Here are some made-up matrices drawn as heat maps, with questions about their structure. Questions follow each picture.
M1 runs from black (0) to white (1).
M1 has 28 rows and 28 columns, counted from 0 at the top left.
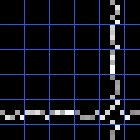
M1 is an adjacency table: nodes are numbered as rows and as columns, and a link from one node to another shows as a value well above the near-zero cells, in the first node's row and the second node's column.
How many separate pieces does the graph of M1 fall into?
2
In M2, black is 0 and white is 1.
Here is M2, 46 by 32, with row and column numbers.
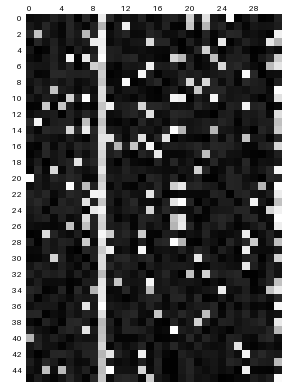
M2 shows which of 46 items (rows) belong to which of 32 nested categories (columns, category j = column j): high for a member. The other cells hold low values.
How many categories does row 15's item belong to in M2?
5
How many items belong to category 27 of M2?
8
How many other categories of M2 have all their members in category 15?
5
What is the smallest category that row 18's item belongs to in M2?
6
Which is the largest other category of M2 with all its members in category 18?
19
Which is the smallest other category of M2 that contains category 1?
7
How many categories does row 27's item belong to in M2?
5
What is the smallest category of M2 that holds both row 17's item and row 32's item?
22
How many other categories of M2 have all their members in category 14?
4
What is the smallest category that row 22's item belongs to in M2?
8
